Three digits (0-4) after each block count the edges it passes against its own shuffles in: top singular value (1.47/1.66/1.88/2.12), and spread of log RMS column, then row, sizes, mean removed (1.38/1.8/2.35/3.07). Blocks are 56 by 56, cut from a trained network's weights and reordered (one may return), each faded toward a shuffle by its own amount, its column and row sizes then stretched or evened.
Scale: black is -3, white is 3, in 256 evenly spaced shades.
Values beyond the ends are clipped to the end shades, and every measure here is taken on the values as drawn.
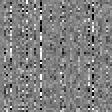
3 4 0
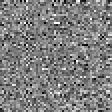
3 1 3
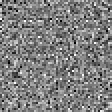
2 1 0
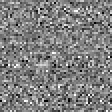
1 0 3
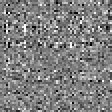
2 2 3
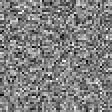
3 0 1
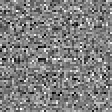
2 0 2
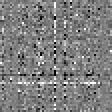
1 3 1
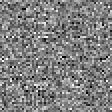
1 0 1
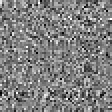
2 0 1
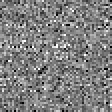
0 1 2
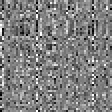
4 4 1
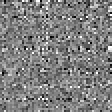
1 2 3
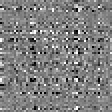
4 3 4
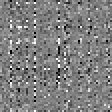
3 4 2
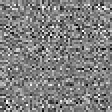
3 1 3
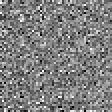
3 2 2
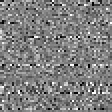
2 1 4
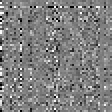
3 4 3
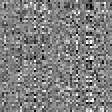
4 4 0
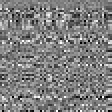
4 0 4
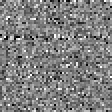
0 0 3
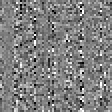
2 4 0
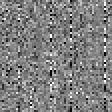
3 3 0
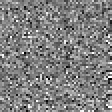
0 2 2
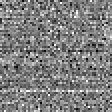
1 0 0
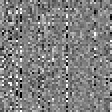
3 4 0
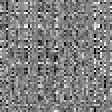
4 4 1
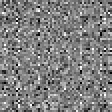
3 3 2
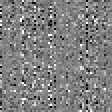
1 4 1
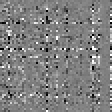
1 4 3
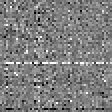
2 2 2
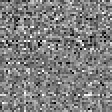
1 0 3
